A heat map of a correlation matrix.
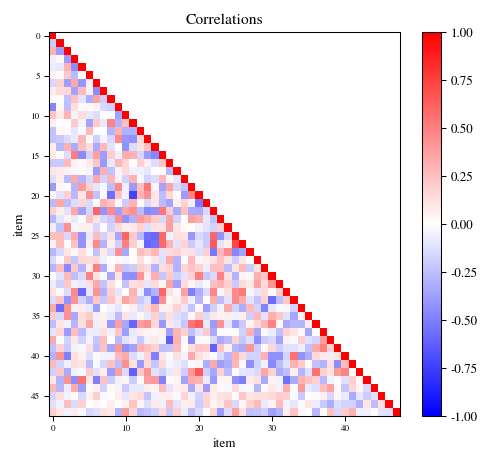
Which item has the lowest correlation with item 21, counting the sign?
20
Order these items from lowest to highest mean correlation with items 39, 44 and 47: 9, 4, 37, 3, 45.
4, 45, 9, 3, 37
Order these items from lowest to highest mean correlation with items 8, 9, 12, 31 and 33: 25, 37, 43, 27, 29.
43, 25, 37, 27, 29
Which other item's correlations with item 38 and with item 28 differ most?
16
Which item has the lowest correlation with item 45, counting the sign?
41
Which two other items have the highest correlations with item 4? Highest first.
43, 19
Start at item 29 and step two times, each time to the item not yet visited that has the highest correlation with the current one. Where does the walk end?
22
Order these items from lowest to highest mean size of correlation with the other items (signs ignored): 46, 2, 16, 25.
46, 16, 2, 25
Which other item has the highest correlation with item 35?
2
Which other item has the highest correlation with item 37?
39
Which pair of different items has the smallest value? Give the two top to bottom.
11, 20
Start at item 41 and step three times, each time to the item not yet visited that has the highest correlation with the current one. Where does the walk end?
26
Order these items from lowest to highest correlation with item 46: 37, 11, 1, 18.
37, 1, 18, 11
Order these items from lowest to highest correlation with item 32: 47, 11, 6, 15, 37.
47, 37, 11, 6, 15
